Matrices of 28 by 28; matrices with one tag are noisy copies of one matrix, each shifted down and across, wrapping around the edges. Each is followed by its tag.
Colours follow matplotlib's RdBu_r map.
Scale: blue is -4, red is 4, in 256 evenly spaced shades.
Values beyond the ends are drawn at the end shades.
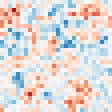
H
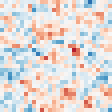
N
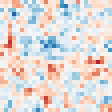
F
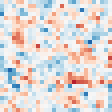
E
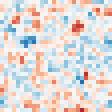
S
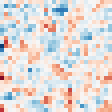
S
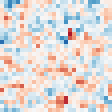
S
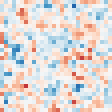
E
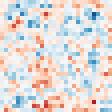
H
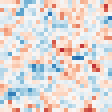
N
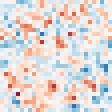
N
